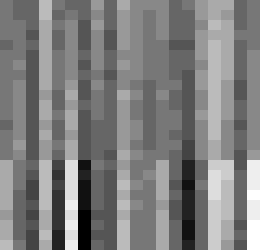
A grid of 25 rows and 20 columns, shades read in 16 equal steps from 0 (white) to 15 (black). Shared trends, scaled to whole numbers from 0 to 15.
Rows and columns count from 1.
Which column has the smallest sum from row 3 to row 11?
17
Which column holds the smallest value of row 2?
4
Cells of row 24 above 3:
17
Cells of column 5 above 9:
9
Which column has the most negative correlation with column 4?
2
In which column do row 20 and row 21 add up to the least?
20
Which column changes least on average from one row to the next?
12
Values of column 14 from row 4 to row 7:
9 10 9 9
